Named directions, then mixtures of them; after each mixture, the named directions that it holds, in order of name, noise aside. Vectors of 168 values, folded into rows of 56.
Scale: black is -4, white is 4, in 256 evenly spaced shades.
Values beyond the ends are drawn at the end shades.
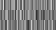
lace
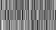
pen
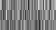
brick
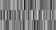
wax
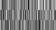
brick.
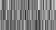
brick.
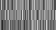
pen.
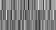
brick.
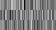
lace, wax.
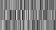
lace, pen, wax.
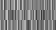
lace.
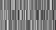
brick, lace.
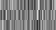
brick, pen, wax.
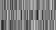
lace, pen, wax.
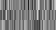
brick, pen, wax.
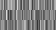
brick, lace, pen.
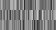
wax.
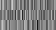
lace, pen, wax.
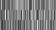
pen.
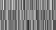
lace.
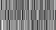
pen.
